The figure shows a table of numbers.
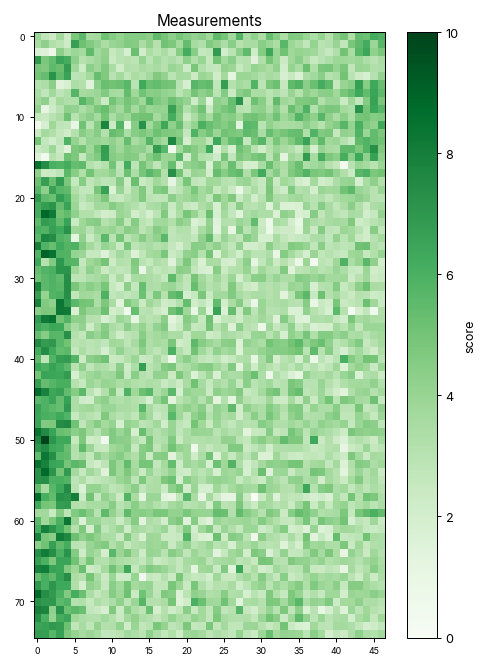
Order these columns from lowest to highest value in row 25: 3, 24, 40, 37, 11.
24, 37, 40, 11, 3
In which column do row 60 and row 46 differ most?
14
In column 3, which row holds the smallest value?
6
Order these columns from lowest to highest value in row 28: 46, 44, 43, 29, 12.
29, 46, 12, 43, 44
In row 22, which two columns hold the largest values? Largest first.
1, 2
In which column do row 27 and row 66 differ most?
27
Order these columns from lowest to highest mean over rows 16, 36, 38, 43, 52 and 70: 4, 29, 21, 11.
29, 11, 21, 4
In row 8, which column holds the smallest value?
23
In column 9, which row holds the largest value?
11
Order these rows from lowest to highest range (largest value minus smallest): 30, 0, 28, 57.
0, 30, 28, 57
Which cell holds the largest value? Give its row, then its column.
50, 1
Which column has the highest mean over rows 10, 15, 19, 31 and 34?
4
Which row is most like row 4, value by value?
37
